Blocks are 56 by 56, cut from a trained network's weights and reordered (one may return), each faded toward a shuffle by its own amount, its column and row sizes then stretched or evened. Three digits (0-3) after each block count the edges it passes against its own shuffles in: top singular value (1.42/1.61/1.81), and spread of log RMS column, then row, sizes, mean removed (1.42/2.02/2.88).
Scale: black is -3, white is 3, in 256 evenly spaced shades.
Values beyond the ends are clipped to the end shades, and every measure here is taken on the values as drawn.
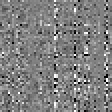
3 3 2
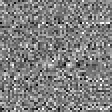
3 0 2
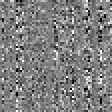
3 3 1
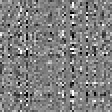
2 3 2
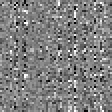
1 3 1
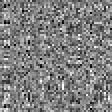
3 2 0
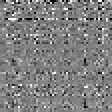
3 2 3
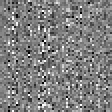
0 3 0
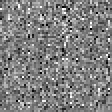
0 2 1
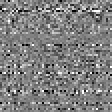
3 1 3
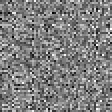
3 1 1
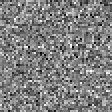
1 0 1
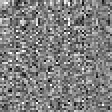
3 2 0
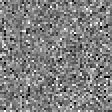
0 2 0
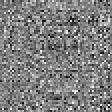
3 2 2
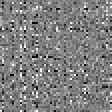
1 3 2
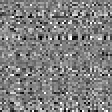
3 0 3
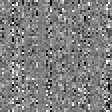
0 3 1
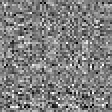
3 1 2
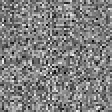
3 1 0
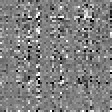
1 3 2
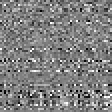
2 1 3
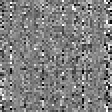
0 3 0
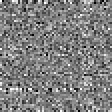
2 0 2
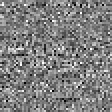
2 0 2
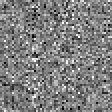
1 2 0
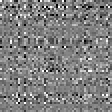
3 2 3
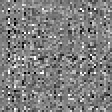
1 3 2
